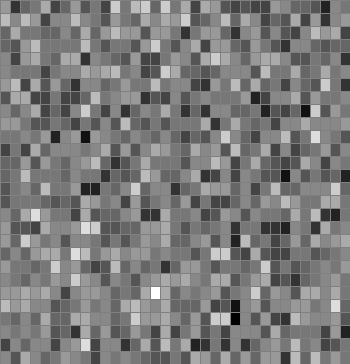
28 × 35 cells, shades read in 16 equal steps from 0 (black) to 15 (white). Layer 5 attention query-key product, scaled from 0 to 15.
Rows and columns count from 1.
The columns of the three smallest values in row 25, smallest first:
24, 29, 28
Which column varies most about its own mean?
9
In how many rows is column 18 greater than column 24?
16
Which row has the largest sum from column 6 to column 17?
20
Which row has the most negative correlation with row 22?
8
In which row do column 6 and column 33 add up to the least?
1
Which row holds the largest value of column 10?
18
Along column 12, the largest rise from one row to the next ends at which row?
6
